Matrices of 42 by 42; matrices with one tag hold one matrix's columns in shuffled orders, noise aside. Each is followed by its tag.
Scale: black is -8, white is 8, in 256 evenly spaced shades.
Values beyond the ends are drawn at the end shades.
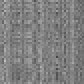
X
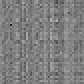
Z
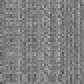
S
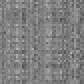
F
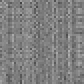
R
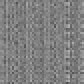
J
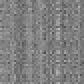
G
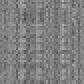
F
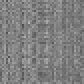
X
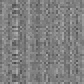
G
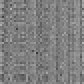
S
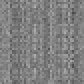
F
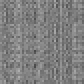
F
